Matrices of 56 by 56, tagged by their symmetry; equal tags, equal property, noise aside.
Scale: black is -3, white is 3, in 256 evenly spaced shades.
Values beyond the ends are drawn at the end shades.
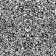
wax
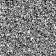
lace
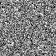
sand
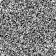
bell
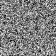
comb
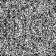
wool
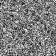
comb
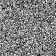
sand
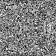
wool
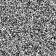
lace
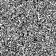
sand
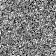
bell
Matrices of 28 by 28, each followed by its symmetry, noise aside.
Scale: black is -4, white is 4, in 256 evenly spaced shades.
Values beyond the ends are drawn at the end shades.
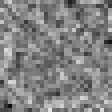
symmetric across the other diagonal.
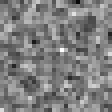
symmetric across the other diagonal.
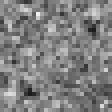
symmetric.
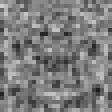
mirrored left to right.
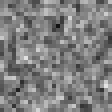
antisymmetric.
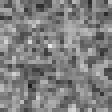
antisymmetric.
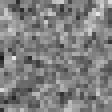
antisymmetric.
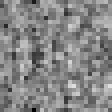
mirrored top to bottom.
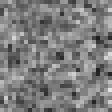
mirrored top to bottom.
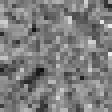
symmetric across the other diagonal.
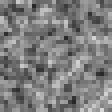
symmetric.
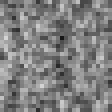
mirrored top to bottom.
